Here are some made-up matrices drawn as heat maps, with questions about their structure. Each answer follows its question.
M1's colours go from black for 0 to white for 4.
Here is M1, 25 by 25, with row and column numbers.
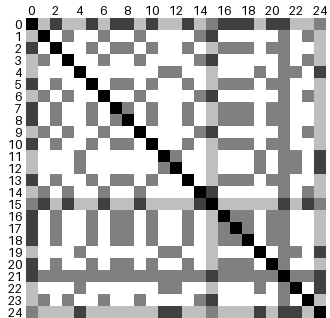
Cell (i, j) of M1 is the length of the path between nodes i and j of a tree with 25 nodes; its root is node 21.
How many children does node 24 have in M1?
5
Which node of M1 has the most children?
0
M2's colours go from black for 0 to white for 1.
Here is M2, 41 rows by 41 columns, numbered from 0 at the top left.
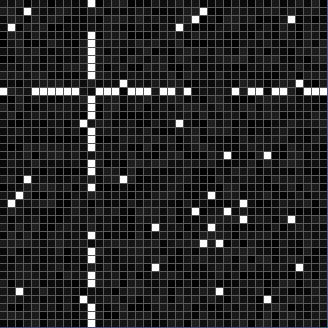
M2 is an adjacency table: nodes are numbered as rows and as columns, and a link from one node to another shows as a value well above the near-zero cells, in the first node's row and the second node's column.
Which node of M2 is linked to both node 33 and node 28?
node 19
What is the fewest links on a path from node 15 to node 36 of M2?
7
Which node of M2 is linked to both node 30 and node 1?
node 25
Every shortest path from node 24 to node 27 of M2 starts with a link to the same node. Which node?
node 2
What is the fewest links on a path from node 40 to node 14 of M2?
2
